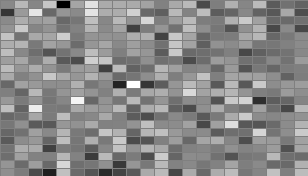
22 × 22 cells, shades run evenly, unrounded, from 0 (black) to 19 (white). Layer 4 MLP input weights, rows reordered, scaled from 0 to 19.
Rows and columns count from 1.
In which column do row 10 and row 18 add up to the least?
10
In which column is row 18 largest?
9
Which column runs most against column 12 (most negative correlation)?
13
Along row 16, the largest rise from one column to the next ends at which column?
16
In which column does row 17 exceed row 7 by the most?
19
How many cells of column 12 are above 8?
18
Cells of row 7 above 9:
11
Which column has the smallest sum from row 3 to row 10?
20
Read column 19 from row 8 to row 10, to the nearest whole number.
8 9 12
